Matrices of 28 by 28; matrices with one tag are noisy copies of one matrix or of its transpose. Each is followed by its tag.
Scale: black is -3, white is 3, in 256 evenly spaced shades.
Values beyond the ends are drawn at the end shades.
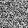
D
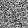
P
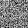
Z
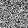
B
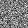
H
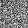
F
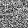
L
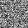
D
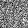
F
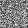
F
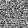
Z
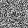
P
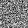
F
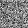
F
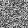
Z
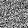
B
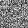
Z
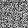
F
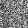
B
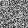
Z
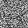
H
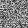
Z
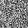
L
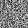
D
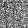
F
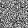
H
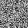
L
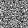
H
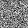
H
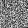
D
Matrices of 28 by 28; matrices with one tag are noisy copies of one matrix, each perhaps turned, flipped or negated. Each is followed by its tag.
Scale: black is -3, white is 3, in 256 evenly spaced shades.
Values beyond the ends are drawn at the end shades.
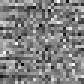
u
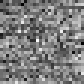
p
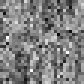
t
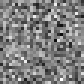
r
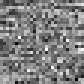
u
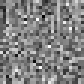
u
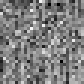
p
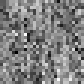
t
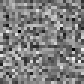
r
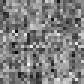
t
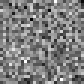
r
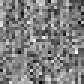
p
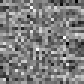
u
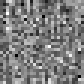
u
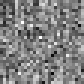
p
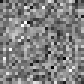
r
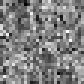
t
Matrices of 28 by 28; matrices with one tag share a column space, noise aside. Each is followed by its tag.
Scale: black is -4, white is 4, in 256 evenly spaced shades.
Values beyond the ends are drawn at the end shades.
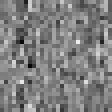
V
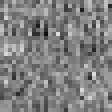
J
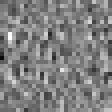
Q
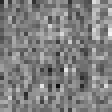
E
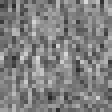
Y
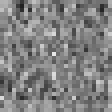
J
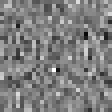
Q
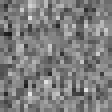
J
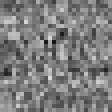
Q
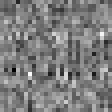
Q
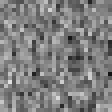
Q
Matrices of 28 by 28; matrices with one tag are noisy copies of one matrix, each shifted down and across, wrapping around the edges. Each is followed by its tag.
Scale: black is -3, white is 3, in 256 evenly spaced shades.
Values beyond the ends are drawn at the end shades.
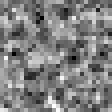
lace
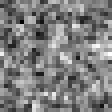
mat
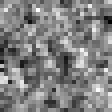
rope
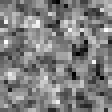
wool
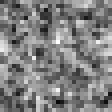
mat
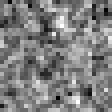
rope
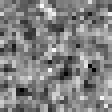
lace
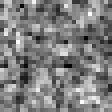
mat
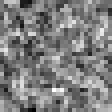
wool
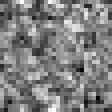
rope
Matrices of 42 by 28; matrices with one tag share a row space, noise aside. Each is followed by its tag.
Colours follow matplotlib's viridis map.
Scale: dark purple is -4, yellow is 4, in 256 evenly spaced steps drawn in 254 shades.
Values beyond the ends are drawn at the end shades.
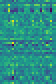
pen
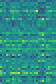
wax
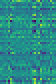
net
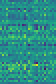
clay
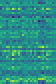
wax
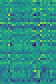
net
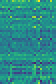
net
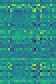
net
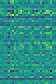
pen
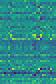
net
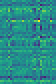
net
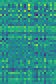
clay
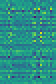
net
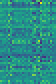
net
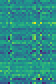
net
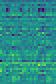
wax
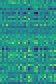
clay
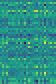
clay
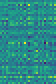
clay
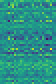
pen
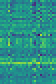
net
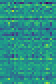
pen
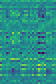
wax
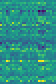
wax
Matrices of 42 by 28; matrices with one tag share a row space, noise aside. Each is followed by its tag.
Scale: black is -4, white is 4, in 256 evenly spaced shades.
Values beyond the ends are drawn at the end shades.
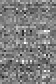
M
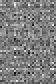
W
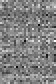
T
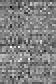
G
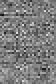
M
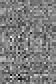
G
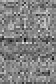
M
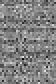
M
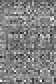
W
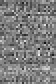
M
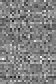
G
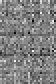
W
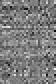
T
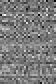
T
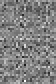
M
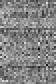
T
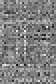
M
